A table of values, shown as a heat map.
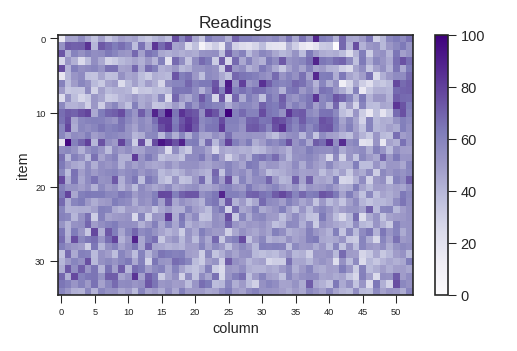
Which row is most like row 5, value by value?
0
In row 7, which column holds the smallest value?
45
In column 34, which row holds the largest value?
10
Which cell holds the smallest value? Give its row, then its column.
1, 41
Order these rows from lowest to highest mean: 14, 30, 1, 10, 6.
1, 30, 6, 14, 10
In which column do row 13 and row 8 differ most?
38
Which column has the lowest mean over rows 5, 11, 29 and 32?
47
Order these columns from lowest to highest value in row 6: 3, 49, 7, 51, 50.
49, 7, 3, 51, 50
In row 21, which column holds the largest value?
24
